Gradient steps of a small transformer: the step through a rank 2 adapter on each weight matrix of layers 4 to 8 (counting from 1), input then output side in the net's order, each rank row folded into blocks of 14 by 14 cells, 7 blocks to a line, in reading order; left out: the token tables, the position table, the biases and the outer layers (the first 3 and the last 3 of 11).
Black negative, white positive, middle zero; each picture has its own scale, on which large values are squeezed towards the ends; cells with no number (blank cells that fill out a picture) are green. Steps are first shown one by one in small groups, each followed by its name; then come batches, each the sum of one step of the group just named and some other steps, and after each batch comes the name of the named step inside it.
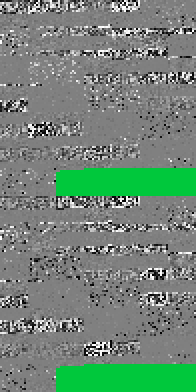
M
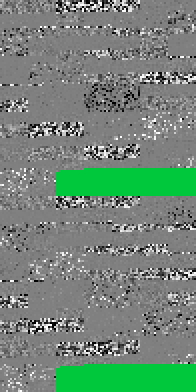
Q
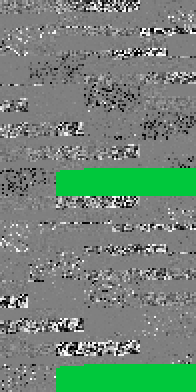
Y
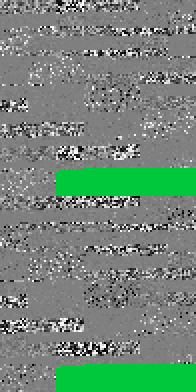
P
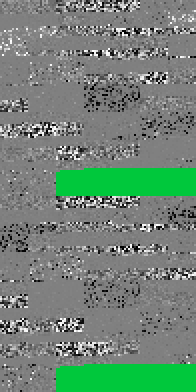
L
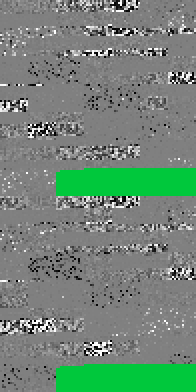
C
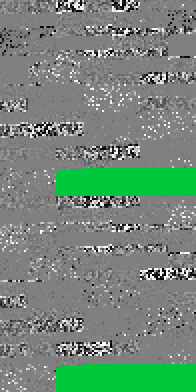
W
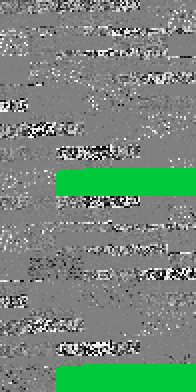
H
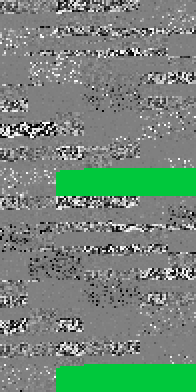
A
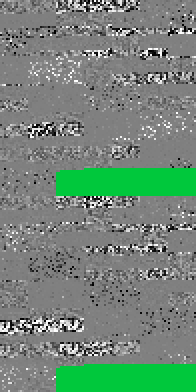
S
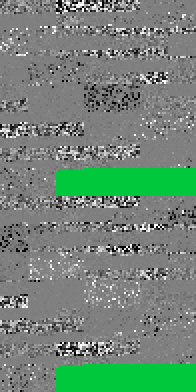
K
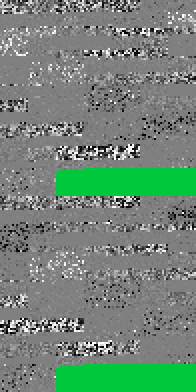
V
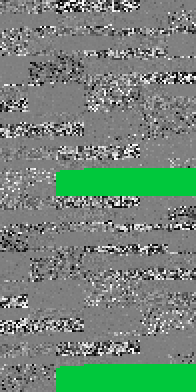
K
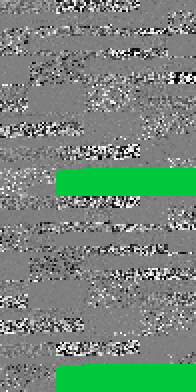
A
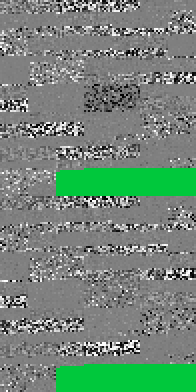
H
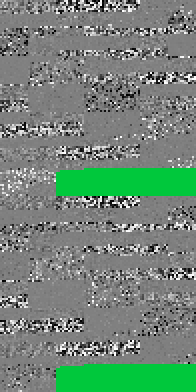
Q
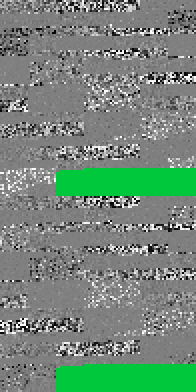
Q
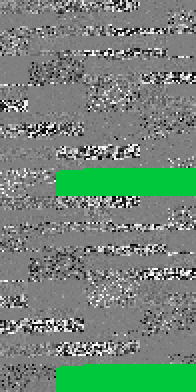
C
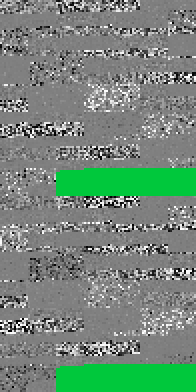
H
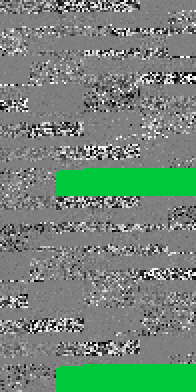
Q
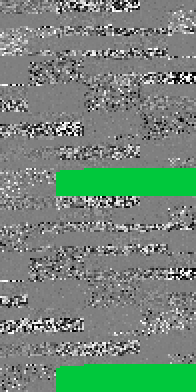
C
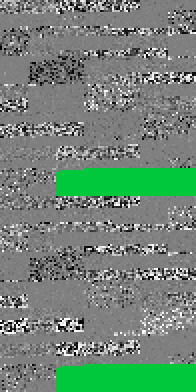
Y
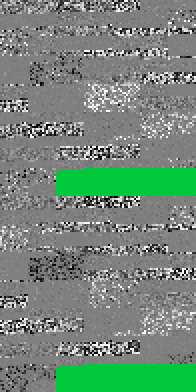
H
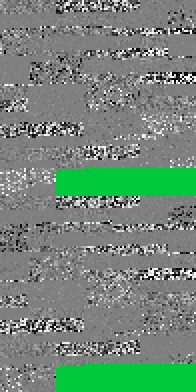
Q
